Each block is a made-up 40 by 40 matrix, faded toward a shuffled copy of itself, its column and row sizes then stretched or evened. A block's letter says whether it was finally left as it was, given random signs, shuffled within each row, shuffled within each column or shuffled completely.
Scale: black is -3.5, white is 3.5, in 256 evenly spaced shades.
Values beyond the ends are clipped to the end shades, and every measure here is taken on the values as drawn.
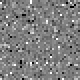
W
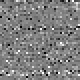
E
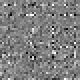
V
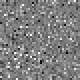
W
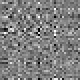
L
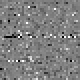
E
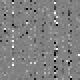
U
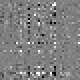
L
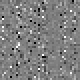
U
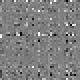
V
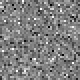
W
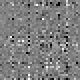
V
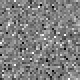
W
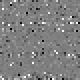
E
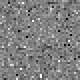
W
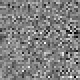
V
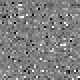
E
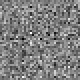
V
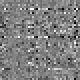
L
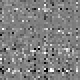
V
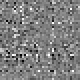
V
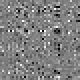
L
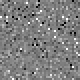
W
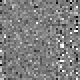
U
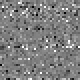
E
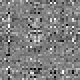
L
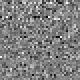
E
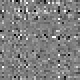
L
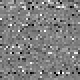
E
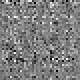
V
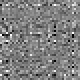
L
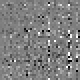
V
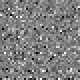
E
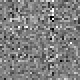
V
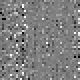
U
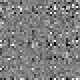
V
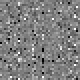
U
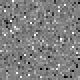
W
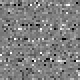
E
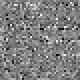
E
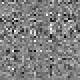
L
